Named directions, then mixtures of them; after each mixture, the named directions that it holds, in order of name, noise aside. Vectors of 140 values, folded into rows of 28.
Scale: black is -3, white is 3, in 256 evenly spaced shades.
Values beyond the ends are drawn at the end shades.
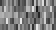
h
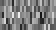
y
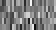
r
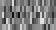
y.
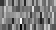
h, r, y.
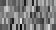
h, r, y.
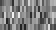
y.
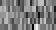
h, r.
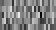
y.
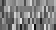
r, y.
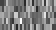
h, r.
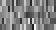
r.
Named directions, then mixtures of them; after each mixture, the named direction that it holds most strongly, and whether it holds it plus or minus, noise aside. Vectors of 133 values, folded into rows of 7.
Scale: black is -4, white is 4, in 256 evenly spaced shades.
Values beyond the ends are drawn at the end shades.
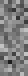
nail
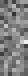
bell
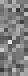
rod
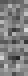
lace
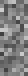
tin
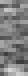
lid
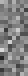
rod, plus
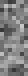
tin, minus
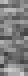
lid, plus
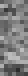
lid, minus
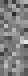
bell, plus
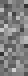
tin, plus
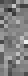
bell, plus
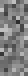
tin, plus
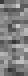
lid, minus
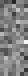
bell, plus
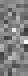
bell, plus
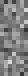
nail, minus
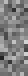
nail, plus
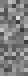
tin, plus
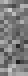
lid, plus
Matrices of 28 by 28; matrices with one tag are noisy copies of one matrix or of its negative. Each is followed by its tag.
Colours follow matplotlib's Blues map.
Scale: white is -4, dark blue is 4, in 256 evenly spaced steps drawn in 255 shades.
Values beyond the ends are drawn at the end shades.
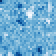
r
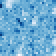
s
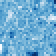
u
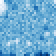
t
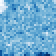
t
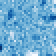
u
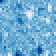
r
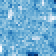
u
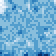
t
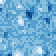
r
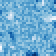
u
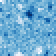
r
